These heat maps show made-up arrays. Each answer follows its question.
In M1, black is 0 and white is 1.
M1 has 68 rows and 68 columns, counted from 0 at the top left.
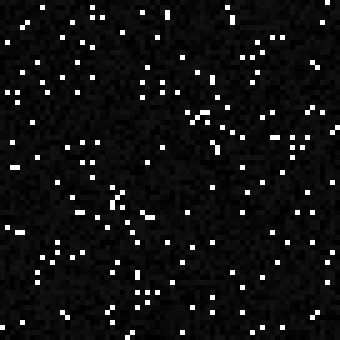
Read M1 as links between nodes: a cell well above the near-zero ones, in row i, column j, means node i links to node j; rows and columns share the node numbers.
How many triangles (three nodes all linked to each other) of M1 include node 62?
1
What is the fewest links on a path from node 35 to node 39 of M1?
6
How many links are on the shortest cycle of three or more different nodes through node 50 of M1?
4
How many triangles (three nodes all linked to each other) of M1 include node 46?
0
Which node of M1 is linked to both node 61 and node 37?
node 22
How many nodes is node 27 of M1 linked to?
5
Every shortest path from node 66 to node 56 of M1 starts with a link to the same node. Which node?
node 36
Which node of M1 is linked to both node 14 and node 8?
node 51
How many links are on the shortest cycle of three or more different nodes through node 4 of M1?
5
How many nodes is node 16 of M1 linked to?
5
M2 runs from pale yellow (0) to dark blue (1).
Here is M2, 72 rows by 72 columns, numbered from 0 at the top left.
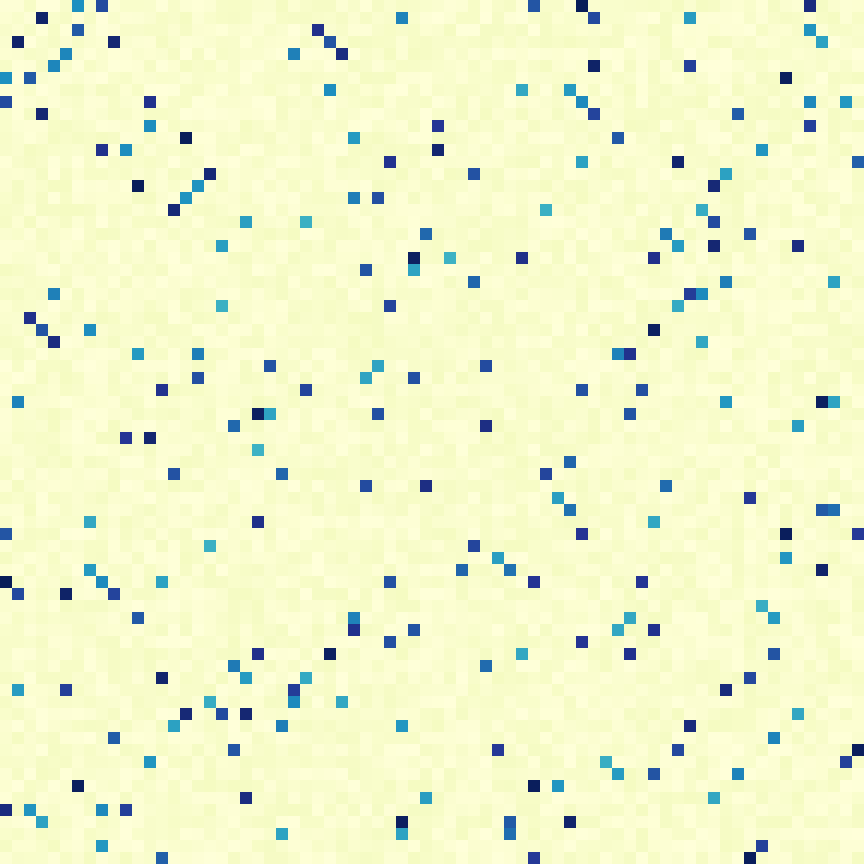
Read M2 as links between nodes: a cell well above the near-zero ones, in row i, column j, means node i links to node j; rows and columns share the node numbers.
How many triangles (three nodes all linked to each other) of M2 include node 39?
0
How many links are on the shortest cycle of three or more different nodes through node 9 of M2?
4
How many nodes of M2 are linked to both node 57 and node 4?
2
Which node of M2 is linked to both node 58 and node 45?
node 17
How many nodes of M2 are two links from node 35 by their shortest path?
5
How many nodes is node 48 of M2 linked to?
6
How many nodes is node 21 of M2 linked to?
4
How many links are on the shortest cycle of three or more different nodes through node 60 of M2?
4
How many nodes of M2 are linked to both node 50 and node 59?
0
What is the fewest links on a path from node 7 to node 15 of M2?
6
